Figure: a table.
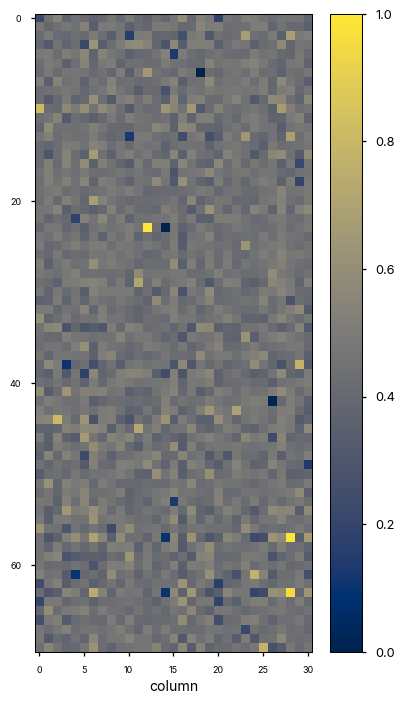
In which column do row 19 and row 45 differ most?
11
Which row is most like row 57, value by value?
63
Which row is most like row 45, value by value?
29
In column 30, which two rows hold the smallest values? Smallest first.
49, 61
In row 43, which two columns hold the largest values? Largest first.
22, 19
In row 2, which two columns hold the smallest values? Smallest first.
10, 16
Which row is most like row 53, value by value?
4
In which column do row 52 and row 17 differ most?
15
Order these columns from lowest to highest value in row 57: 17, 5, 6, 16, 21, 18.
16, 18, 5, 21, 17, 6
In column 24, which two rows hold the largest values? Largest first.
61, 38
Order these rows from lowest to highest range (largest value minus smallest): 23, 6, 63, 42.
42, 6, 63, 23
